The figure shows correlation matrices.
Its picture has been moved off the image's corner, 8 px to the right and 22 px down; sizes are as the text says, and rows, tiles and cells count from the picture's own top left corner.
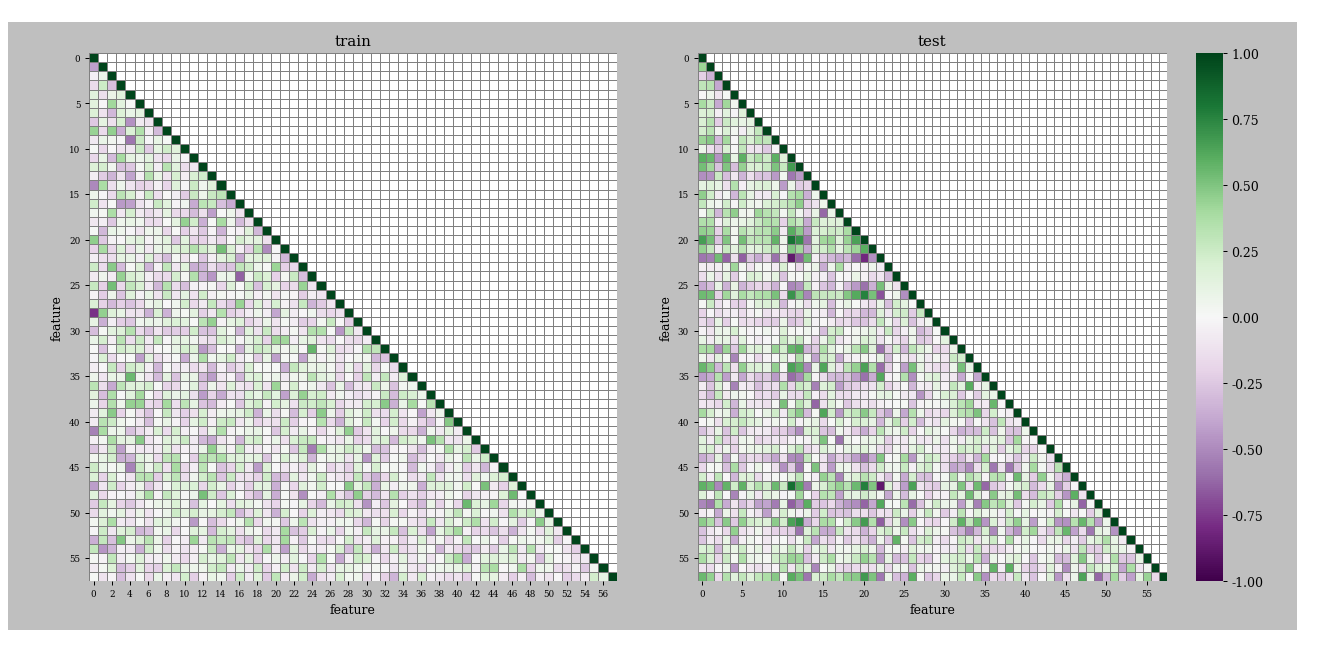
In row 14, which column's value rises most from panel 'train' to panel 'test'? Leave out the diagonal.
45
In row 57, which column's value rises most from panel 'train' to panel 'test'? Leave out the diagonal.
11
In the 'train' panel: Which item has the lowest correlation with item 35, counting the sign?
13
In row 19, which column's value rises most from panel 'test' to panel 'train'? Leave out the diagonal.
22
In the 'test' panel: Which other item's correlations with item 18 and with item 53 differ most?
57
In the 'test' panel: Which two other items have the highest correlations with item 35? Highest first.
22, 49
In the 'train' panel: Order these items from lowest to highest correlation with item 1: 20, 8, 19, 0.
0, 19, 20, 8
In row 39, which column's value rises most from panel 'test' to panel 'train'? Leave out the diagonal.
25
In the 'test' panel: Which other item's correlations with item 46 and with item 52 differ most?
48
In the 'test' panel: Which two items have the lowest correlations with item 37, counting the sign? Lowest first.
27, 1
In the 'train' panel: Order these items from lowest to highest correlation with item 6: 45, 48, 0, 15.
45, 0, 15, 48
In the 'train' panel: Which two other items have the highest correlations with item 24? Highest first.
32, 3
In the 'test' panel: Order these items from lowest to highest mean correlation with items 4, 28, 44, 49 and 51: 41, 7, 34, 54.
34, 7, 54, 41
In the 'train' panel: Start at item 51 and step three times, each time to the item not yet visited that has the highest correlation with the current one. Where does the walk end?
28
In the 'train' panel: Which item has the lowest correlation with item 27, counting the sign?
30
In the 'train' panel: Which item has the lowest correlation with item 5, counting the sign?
33
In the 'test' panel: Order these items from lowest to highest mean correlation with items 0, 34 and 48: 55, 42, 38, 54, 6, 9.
38, 54, 6, 42, 55, 9
